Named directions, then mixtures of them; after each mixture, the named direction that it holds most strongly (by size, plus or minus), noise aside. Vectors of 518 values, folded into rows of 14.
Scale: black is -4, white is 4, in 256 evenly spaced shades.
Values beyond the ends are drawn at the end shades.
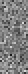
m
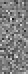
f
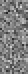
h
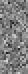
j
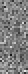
m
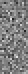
f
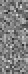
h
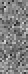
m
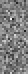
f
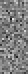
f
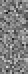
h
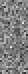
m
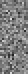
f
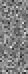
m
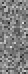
m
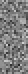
h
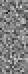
h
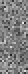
m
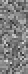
j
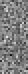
m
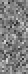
j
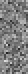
j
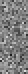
m
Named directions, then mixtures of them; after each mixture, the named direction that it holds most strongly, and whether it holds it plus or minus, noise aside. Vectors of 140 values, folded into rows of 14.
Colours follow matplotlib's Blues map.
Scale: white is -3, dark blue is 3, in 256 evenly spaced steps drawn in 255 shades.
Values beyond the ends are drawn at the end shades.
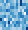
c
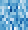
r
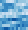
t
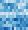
t, plus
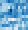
t, minus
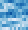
t, minus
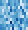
r, plus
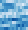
t, plus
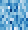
r, plus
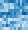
t, minus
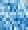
r, plus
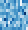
c, minus
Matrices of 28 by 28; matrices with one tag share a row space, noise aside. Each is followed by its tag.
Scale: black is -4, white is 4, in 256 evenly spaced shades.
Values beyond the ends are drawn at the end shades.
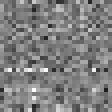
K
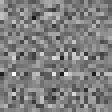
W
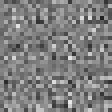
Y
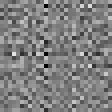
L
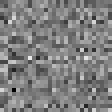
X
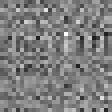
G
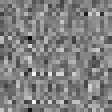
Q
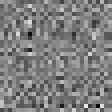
Q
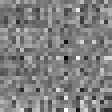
G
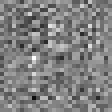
K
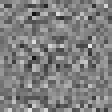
K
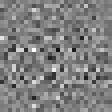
W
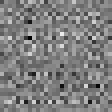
Q
